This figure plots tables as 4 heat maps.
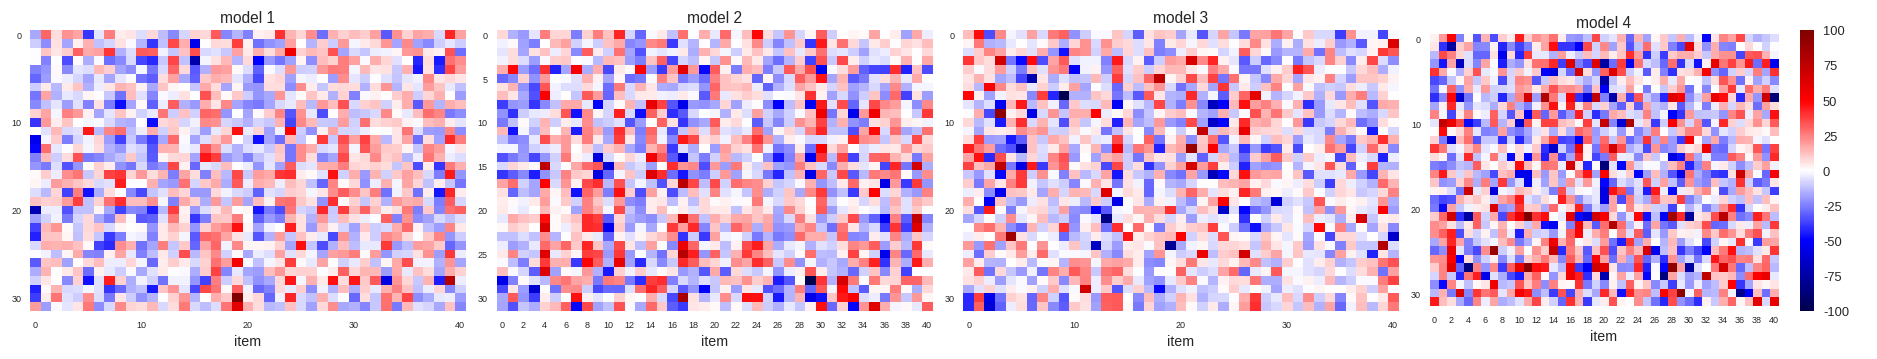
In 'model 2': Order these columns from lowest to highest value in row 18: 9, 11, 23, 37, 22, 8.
23, 22, 37, 9, 8, 11
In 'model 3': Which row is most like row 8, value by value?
16
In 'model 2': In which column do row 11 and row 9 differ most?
0
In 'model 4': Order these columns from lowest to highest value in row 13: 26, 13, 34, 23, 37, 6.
13, 34, 23, 6, 37, 26
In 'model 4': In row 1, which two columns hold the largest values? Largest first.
30, 14
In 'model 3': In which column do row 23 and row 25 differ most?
4
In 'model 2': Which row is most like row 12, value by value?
24
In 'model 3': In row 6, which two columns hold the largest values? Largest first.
2, 24
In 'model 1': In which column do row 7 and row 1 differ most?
15
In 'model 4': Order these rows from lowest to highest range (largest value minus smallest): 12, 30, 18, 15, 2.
2, 12, 18, 15, 30
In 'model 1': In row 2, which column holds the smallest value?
40
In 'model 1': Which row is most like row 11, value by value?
31
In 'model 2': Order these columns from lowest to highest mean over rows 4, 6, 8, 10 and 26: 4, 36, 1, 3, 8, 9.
3, 36, 9, 1, 8, 4
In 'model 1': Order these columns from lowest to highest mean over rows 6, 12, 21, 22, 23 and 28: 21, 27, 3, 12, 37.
21, 3, 12, 37, 27
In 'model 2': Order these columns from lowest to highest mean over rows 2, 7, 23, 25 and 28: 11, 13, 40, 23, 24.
13, 40, 24, 23, 11
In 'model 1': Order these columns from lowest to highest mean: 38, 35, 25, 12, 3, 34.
38, 3, 12, 34, 25, 35
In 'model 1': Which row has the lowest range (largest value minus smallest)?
6
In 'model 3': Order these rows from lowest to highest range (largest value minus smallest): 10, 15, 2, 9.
2, 10, 15, 9
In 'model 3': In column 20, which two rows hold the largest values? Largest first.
23, 27
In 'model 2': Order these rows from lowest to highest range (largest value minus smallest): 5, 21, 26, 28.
5, 26, 21, 28
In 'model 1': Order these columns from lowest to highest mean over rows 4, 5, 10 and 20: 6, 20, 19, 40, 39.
20, 19, 6, 40, 39
